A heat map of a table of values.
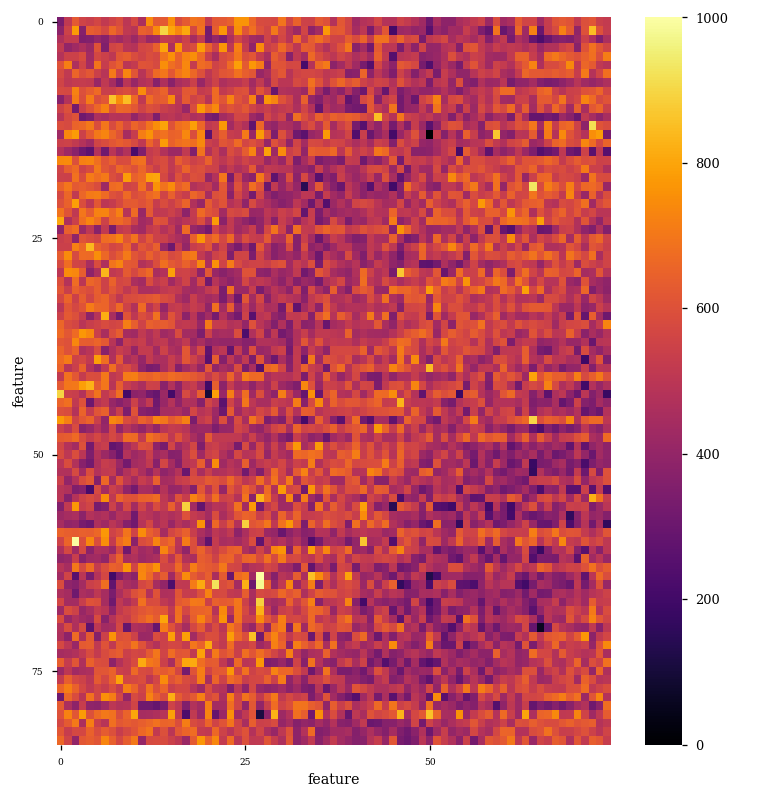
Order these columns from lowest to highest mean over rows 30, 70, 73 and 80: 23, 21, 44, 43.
43, 21, 44, 23
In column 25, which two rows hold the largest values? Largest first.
58, 65
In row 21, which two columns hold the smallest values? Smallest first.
36, 34
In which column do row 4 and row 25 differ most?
45
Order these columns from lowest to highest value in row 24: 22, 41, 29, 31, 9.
31, 22, 9, 41, 29
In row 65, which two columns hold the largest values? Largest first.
27, 21
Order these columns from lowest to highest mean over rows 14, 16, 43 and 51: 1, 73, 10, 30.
73, 10, 30, 1
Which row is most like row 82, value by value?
8
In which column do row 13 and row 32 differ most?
50
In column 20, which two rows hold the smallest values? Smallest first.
43, 42
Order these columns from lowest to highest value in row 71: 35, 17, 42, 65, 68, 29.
42, 65, 35, 68, 29, 17
